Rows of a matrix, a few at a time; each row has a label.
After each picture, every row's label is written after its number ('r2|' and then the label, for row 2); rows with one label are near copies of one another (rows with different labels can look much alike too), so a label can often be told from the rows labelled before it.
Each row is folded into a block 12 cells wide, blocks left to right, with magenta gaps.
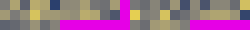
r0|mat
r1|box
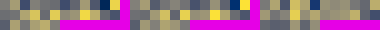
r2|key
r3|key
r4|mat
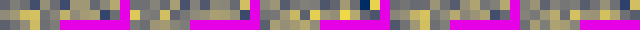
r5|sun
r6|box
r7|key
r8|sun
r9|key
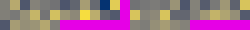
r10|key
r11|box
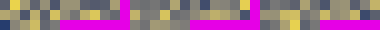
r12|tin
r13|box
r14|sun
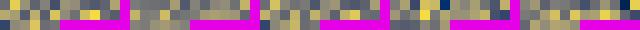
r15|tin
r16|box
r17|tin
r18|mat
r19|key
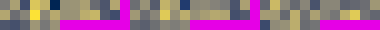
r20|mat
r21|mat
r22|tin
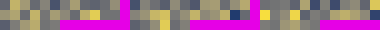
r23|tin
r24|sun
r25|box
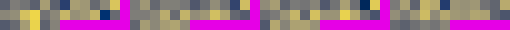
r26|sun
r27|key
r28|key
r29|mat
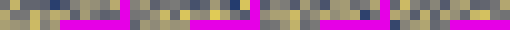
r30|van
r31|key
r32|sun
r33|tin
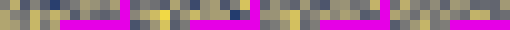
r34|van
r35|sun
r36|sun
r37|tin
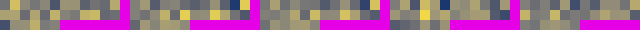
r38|tin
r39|key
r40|key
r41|mat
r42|box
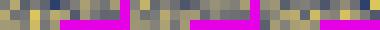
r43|van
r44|van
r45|key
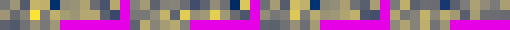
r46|mat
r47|key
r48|mat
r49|van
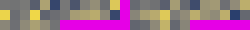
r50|box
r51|sun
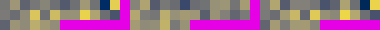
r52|key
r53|van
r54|key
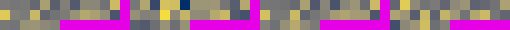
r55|box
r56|mat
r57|box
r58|tin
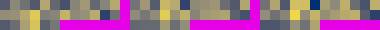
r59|sun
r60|mat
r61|mat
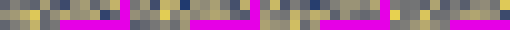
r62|sun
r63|mat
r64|van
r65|box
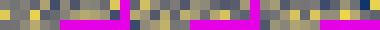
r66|box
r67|tin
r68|key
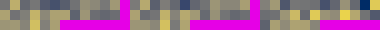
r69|van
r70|van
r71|key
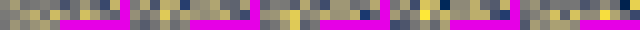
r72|key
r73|mat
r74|sun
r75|mat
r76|key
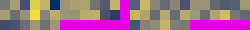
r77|mat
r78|tin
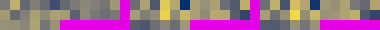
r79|van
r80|mat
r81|mat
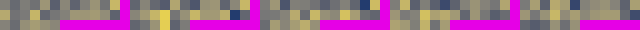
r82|box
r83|sun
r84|key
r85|van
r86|mat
